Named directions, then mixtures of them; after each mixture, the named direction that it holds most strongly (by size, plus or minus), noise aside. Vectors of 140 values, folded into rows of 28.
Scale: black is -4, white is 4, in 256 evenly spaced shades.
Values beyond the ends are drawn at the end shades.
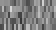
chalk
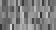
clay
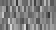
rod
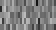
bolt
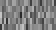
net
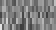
net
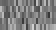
rod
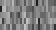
bolt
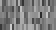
clay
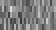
chalk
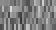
chalk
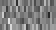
rod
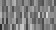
net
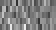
rod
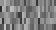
bolt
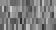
chalk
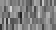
chalk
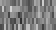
chalk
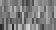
chalk
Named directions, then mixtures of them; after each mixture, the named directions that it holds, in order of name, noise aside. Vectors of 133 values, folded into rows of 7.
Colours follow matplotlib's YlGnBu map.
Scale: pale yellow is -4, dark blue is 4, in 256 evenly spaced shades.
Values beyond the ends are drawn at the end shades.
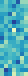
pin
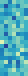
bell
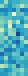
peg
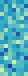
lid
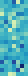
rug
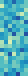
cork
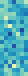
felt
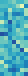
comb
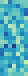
bell, felt.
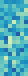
cork, lid.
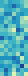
bell, pin, rug.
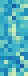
bell, pin, rug.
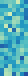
cork, lid, pin.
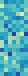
cork.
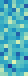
lid.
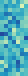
bell, comb, pin.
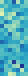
felt, rug.
